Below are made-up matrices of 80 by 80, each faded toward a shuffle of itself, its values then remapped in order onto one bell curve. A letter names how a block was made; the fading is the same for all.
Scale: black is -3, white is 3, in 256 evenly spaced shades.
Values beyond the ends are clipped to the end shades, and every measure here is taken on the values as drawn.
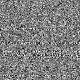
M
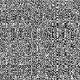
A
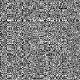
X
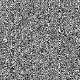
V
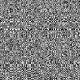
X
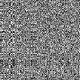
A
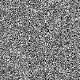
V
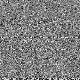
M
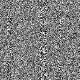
V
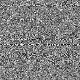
M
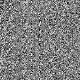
V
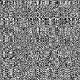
X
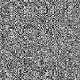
A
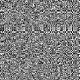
X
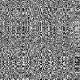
X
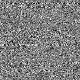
M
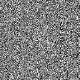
V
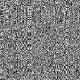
A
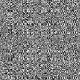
X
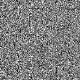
V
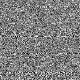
M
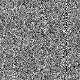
V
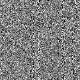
V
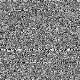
M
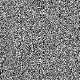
V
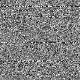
M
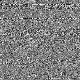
M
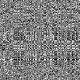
X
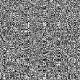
A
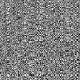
X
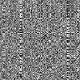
X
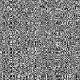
X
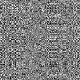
X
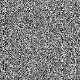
V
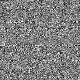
M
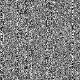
V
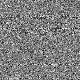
M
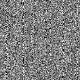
V
